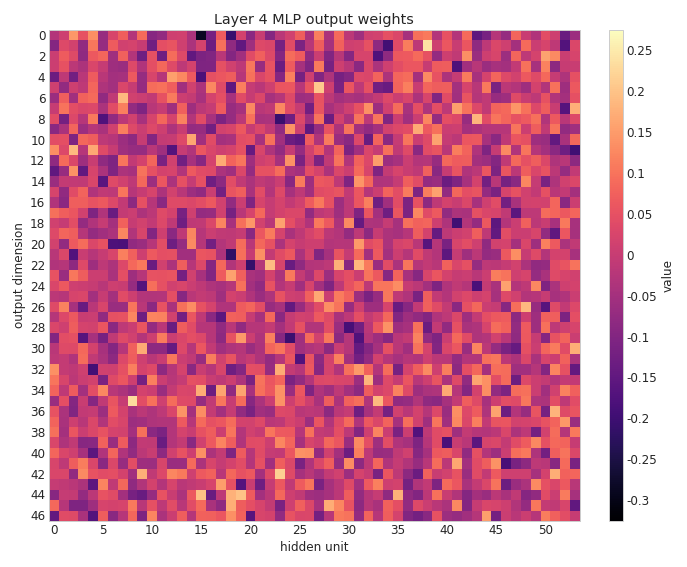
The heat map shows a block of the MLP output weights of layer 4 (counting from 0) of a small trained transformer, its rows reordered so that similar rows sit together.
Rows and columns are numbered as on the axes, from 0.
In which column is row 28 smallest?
30
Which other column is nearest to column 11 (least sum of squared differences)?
14
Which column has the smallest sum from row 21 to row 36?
20
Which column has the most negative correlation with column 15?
42
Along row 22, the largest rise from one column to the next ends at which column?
31
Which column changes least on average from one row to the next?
21
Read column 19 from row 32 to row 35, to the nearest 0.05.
-0.1 -0.05 0.15 0.1
